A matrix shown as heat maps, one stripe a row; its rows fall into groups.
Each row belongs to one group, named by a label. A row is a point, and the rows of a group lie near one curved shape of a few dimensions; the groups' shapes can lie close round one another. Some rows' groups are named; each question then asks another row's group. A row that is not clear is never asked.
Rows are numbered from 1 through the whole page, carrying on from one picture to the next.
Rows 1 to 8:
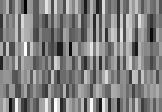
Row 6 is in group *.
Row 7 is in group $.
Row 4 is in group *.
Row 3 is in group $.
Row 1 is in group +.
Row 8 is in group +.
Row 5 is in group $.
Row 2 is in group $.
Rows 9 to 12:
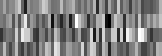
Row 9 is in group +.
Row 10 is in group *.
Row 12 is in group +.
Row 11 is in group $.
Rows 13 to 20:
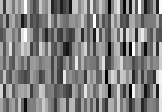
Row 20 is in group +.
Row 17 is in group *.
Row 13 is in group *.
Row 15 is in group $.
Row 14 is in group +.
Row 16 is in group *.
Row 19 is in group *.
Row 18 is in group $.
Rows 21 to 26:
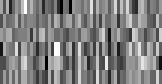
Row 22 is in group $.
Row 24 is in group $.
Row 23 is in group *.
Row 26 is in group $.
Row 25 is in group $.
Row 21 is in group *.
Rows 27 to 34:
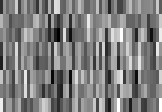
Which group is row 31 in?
$
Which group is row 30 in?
$
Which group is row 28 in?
*
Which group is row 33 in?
*
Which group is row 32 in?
*
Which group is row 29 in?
$
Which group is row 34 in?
*
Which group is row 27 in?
$
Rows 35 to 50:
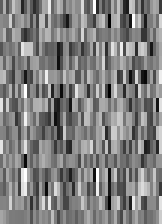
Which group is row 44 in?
$
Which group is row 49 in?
*
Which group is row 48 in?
$
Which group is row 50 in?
*
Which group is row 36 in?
*
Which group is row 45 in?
*
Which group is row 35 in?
+
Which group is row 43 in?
$
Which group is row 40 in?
+
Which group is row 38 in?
$
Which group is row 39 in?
*
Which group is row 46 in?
+
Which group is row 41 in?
*
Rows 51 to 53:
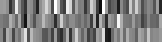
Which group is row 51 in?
+
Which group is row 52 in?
+
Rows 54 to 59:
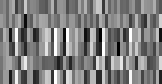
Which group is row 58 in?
$
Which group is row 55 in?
+
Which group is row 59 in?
+
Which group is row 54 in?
$
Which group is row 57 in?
+
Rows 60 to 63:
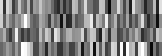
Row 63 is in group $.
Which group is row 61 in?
*
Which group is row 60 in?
*
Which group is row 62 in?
+
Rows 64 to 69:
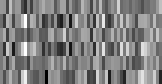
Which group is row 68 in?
$
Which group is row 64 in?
+
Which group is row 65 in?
*
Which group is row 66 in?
$
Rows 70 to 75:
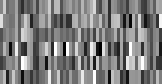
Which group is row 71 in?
*
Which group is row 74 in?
$
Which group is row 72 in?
$
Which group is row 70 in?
+
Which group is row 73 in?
+
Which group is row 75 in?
+
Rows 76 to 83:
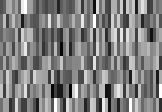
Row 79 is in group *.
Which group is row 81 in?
*
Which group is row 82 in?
*
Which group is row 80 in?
+
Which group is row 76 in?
$
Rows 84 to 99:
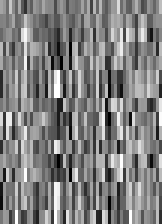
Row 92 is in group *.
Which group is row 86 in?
$
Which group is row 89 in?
$
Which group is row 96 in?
*
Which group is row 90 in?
$
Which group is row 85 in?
$
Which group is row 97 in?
$
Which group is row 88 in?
*
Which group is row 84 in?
+
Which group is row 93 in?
*
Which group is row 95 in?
$
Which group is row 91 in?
$
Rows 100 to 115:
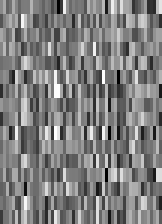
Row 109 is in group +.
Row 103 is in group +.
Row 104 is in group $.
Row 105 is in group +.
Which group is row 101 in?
$
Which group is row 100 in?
$
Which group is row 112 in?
$
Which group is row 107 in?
*
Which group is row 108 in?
$
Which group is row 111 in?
*
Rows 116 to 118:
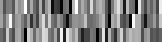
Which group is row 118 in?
+
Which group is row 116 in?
*
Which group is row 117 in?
*
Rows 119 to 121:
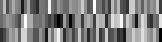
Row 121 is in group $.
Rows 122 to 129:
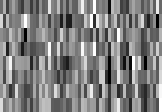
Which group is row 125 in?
+
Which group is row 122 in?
+
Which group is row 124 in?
+
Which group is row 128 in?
+
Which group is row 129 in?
*
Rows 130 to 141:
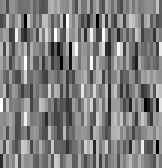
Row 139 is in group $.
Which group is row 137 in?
*
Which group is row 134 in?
*
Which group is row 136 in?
+
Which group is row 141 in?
$
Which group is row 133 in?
*
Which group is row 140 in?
*
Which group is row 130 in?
$
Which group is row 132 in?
+
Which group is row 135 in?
$
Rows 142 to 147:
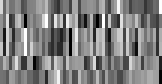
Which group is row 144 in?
*
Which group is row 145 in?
*
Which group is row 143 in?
+
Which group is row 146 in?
+
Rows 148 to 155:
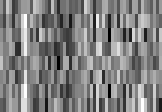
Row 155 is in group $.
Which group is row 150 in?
*
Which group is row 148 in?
*
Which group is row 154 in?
*
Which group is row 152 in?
*
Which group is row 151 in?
$
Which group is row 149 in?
*
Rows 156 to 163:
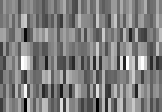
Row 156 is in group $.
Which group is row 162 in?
*
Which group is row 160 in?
$
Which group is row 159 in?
$
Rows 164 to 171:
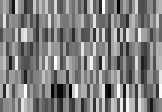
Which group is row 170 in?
*
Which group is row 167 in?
+
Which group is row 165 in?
+
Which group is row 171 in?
$
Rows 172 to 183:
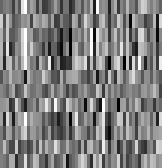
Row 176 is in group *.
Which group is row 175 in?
*
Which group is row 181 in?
*
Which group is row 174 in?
*
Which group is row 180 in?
*
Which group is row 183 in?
$
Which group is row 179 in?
+
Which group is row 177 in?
+
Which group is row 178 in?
$
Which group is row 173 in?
*
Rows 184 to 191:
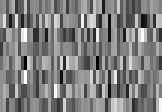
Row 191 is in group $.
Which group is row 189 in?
*
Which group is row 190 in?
+
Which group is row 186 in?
$
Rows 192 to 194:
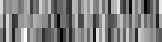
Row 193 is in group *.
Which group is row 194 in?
*
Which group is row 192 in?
*
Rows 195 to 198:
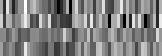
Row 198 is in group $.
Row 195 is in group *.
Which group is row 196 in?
*
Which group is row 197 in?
$
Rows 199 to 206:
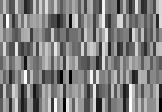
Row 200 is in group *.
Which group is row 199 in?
+
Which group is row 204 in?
*
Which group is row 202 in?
+
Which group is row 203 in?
+
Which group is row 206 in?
+
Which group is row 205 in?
+
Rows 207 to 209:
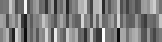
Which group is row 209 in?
+
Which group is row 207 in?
$
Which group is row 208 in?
+
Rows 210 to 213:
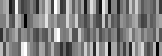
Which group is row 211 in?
+
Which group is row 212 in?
$
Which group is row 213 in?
*
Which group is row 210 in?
+
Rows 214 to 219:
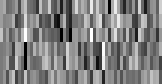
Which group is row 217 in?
+
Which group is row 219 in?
$
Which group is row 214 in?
*
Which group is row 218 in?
+
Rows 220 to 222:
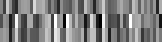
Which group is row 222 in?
+
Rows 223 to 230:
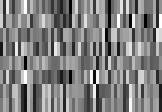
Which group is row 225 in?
$
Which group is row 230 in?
+
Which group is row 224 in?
*
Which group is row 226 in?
$
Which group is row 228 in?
*
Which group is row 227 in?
+
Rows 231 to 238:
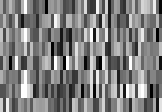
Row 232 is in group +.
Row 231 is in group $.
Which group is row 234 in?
*
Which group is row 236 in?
*
